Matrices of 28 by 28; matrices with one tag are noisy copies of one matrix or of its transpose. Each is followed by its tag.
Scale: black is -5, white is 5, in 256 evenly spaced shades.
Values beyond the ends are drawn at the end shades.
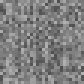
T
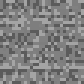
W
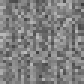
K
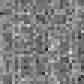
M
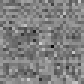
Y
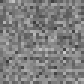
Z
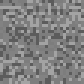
Y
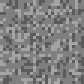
M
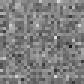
M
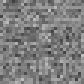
Y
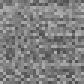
T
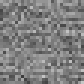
K
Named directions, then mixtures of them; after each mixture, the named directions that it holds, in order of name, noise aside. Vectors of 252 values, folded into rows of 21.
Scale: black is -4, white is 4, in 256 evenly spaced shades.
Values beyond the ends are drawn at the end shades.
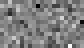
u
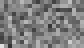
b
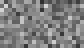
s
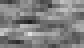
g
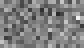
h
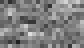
g, s, u.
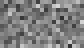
b, s, u.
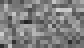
b, g.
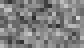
b, g, h.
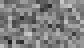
b, g, h.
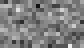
g, u.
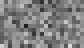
b, s, u.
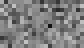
b, s.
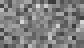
h, s, u.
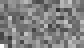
b.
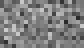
h.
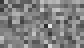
b, s.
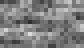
g, h.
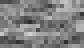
g.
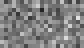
h, s.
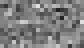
b, g, u.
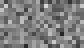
s.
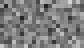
b, s.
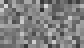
s.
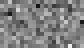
u.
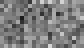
h, s.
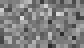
h, s.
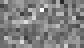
g, h, u.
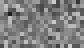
h, s, u.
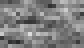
g.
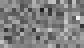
h.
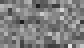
g, u.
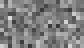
b, h, u.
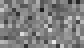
h, s.
